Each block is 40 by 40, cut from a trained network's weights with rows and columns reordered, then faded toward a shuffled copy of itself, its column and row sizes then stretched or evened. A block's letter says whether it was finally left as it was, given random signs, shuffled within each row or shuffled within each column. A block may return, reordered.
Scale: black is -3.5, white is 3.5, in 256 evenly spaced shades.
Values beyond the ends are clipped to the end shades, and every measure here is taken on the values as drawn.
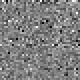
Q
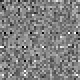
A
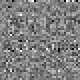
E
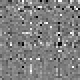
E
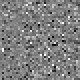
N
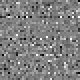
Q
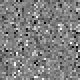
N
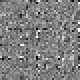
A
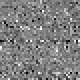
Q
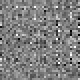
E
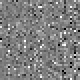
N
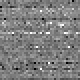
Q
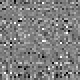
E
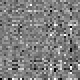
E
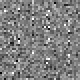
N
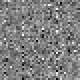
N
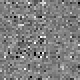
A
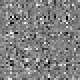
A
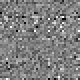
A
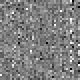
N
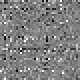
A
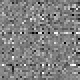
A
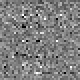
A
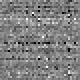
E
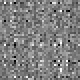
E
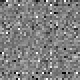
A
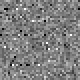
Q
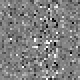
N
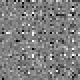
A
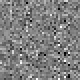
N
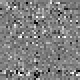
A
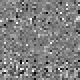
A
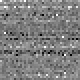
Q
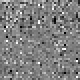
A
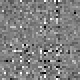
A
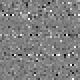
Q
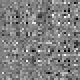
E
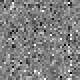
N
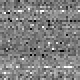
Q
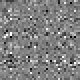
E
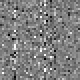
N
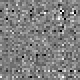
A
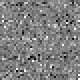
Q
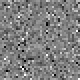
N
